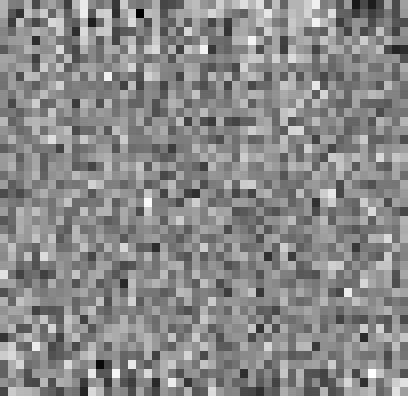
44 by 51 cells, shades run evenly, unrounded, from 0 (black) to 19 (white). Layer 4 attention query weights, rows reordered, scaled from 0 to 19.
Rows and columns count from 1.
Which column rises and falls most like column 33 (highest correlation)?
39
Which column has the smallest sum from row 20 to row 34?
33
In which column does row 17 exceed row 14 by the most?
27
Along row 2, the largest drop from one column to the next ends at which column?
18
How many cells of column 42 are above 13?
9
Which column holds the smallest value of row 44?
11
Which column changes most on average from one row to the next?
5
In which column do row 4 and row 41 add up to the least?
29
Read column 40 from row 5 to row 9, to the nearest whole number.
10 5 8 8 8
